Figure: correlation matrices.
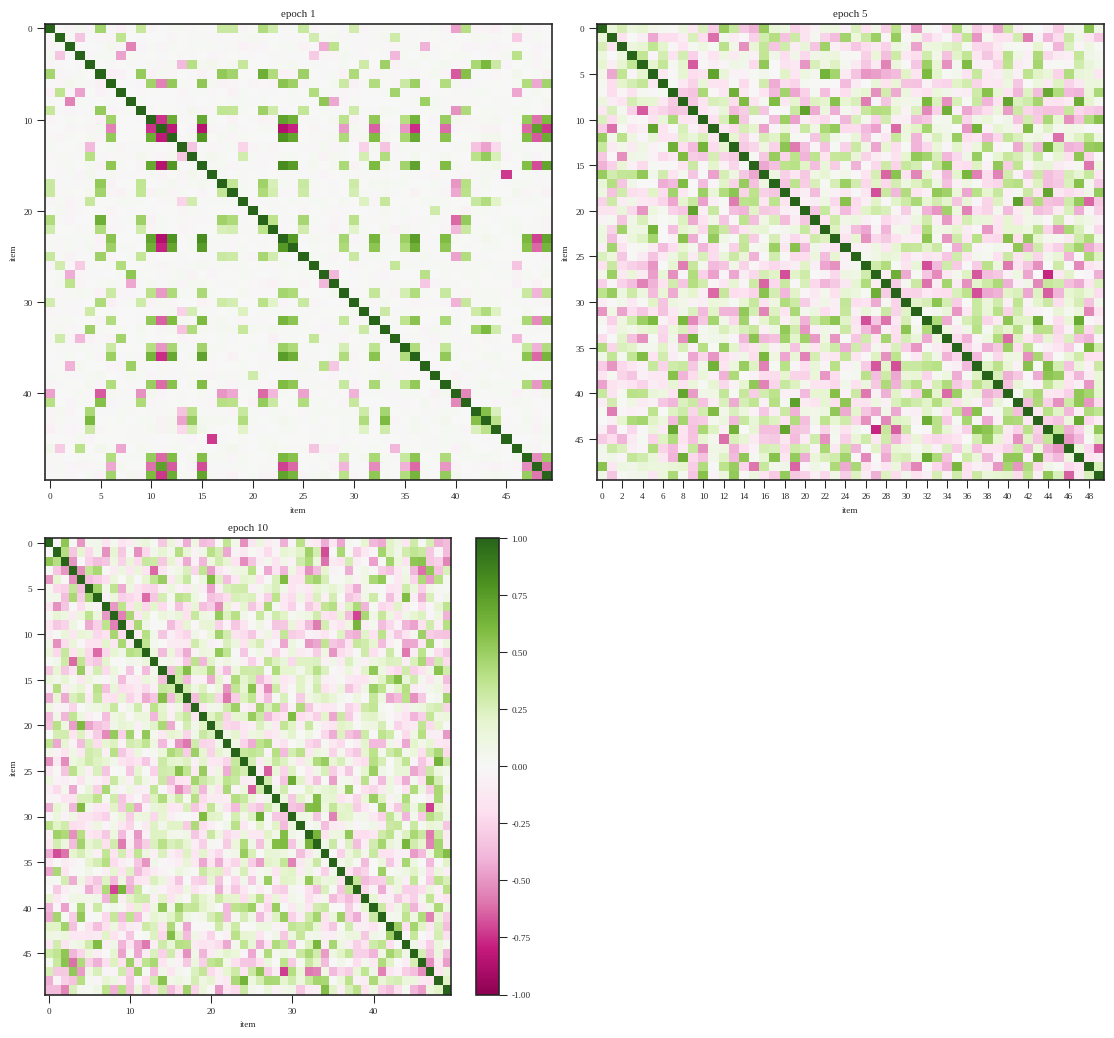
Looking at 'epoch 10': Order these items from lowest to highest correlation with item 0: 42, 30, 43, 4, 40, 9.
4, 40, 9, 30, 43, 42
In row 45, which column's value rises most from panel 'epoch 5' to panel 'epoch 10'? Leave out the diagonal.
2
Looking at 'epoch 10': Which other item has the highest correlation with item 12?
21
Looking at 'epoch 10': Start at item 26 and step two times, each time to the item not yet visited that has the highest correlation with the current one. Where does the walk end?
19
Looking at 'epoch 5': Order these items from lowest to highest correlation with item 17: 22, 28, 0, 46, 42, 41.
28, 42, 22, 0, 46, 41
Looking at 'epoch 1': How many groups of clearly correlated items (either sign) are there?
7
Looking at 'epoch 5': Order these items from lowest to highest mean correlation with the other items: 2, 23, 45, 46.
45, 46, 2, 23
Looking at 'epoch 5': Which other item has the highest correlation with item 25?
48
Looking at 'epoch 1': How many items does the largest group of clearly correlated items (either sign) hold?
15
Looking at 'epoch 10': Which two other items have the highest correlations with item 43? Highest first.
15, 42
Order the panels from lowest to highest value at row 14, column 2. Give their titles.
epoch 5, epoch 10, epoch 1
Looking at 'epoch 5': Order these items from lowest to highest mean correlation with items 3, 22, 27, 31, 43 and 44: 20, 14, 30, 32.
20, 30, 14, 32
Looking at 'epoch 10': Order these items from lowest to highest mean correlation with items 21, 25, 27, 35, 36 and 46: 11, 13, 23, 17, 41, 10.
11, 17, 23, 13, 10, 41
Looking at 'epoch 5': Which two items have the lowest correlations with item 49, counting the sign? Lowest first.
46, 27
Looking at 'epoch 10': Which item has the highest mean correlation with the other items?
48
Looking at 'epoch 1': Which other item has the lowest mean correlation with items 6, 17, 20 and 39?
11
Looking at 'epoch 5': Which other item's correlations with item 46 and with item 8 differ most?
40
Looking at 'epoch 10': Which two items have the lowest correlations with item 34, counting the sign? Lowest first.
1, 2
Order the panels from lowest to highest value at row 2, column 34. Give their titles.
epoch 10, epoch 1, epoch 5
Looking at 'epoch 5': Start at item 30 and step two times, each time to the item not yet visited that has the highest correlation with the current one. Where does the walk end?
18
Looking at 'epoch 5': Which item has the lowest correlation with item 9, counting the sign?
4
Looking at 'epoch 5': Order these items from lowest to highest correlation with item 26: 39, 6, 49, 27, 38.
49, 6, 39, 27, 38
